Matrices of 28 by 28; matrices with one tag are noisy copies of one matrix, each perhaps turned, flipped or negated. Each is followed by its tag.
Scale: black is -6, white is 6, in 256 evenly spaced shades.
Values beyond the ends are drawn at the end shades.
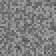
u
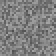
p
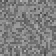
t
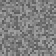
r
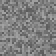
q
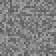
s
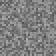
u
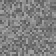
q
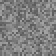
q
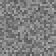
t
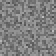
r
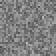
u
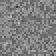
q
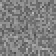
r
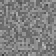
t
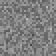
t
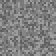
s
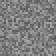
t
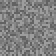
u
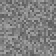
q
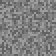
u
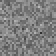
q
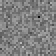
u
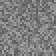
q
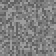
s
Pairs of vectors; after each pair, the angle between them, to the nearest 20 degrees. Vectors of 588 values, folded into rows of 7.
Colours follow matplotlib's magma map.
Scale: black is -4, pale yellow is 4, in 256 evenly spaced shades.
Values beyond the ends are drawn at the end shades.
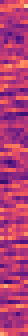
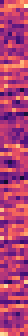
20 degrees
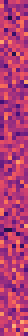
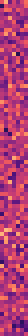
140 degrees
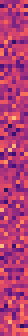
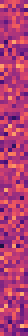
160 degrees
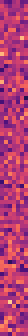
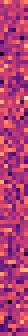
160 degrees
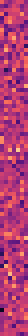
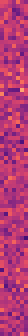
120 degrees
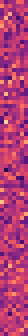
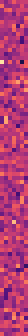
80 degrees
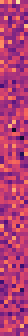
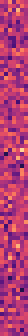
80 degrees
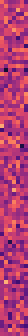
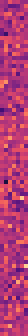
100 degrees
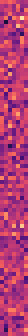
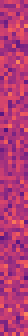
60 degrees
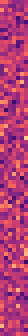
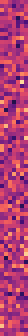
20 degrees
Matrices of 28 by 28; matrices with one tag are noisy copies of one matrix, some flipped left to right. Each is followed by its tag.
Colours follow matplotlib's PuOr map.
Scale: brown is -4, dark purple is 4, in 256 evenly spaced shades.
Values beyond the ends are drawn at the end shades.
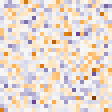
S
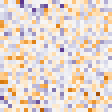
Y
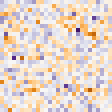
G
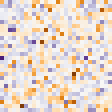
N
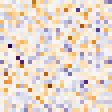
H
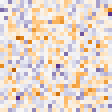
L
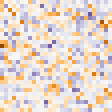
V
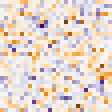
S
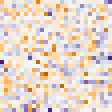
H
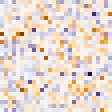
G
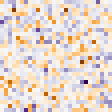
H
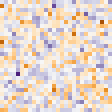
V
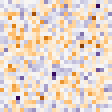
L
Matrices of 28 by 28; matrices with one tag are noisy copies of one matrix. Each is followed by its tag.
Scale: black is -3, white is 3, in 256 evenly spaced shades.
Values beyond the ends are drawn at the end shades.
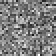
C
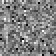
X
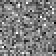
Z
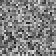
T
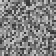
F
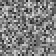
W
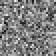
W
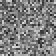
C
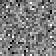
T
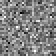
F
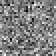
W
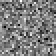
C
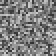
W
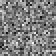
F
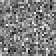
X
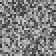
C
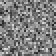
X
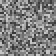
X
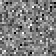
F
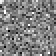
X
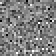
W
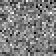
Z
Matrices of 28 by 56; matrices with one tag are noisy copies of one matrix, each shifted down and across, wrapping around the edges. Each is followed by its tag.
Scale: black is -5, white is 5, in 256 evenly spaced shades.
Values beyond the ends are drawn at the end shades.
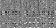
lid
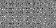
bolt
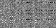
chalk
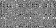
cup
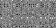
cup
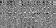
lid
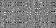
chalk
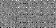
bolt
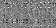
lid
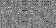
chalk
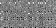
cup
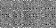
cup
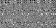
cup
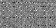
bolt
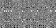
cup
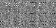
chalk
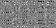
chalk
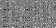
chalk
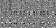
lid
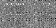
cup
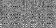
chalk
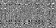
lid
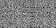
bolt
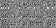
cup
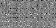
bolt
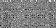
cup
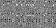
cup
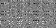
chalk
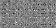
bolt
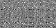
bolt
